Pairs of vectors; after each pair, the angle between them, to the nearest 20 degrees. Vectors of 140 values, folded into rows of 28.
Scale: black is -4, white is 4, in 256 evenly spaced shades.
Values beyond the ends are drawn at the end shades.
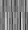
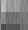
100 degrees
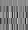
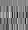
20 degrees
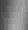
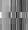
140 degrees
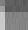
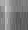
100 degrees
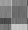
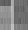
80 degrees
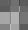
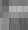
80 degrees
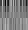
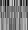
40 degrees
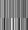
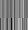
120 degrees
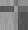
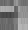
160 degrees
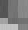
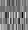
80 degrees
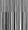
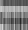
120 degrees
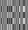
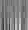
100 degrees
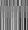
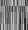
40 degrees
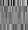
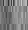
40 degrees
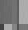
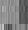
160 degrees
